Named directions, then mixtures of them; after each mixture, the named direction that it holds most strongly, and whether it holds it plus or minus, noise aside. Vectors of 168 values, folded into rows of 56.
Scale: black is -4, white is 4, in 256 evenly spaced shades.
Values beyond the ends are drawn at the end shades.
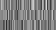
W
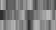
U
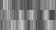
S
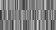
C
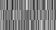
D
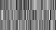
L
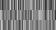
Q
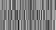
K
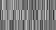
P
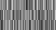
D, minus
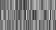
L, plus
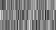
P, minus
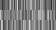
Q, plus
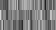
S, minus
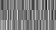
W, minus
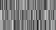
C, minus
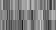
S, minus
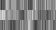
U, minus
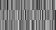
K, minus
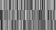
Q, minus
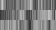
U, plus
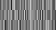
K, minus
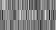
L, minus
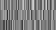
W, plus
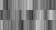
S, minus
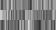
U, minus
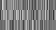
P, plus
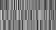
Q, plus
